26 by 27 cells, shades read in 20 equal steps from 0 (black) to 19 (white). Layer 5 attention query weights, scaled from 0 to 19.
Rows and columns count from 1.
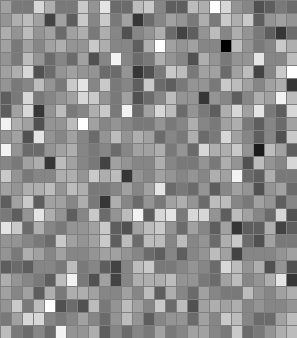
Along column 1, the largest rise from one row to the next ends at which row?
10
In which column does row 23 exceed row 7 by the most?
27
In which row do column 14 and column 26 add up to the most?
22
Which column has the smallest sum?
24
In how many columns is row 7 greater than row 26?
12
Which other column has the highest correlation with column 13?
4
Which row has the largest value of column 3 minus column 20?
9
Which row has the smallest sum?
21
